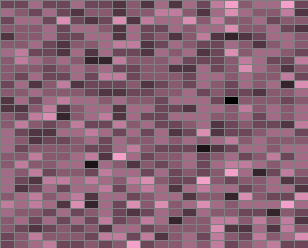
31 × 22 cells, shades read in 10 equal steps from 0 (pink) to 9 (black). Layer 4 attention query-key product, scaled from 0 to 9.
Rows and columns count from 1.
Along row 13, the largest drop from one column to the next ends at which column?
18
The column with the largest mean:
7
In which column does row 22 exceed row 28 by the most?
19
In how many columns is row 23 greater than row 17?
2
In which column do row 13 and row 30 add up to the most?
17
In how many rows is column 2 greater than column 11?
8
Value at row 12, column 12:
4
